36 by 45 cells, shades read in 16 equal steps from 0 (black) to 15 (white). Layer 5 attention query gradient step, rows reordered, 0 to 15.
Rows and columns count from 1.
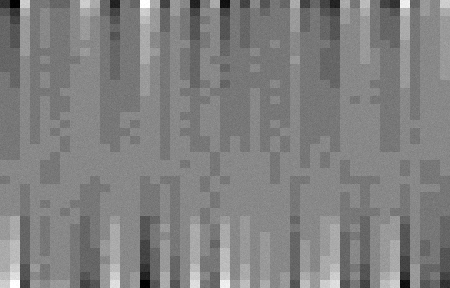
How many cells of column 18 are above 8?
2
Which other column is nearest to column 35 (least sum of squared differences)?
43
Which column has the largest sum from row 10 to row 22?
15
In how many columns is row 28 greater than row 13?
24
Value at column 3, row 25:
7
